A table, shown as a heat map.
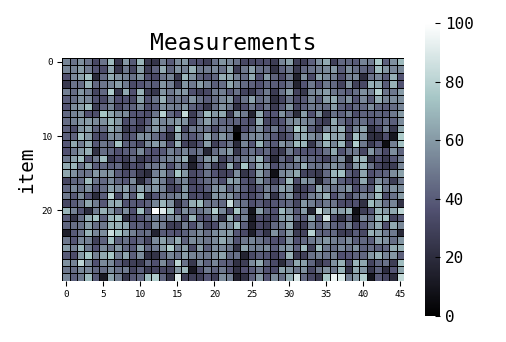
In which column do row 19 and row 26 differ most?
22
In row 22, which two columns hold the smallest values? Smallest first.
25, 31
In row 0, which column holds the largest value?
42
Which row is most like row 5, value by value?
1
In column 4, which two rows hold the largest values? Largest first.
21, 15
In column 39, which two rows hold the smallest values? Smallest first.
20, 21
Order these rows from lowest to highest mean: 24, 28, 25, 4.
28, 4, 24, 25
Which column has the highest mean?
6
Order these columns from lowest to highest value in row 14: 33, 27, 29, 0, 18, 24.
18, 29, 33, 27, 0, 24
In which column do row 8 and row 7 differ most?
31
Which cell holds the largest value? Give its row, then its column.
20, 12
